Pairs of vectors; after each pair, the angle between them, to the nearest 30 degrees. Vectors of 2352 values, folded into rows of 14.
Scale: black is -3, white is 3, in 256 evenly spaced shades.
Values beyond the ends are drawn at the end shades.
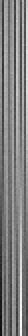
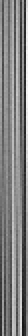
30 degrees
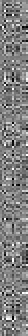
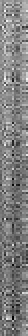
30 degrees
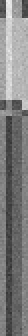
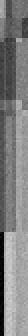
120 degrees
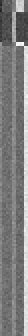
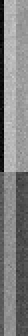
90 degrees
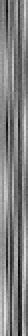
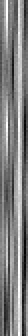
150 degrees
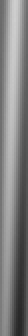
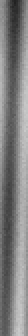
150 degrees
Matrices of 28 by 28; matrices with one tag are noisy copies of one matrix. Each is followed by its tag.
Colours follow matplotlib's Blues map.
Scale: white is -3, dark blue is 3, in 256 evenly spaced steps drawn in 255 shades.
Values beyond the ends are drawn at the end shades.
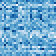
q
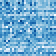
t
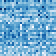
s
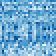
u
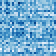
t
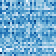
t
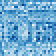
u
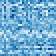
q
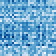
s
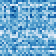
q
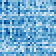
t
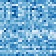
q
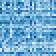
t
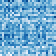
s
